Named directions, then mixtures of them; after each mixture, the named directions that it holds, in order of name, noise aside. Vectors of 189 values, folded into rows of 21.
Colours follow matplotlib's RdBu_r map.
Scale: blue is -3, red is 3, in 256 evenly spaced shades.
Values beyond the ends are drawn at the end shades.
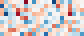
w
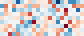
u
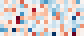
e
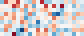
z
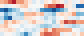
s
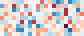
u, z.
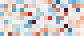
u.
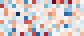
u, w.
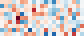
e, w.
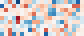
e, u, w.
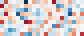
w.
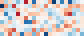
u, w.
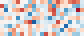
e, u.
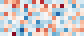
z.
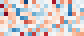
w.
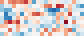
e, s, w.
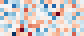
z.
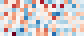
z.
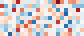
u.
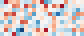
z.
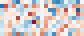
e, u.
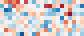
s, w, z.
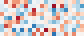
e, s, z.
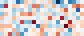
u.
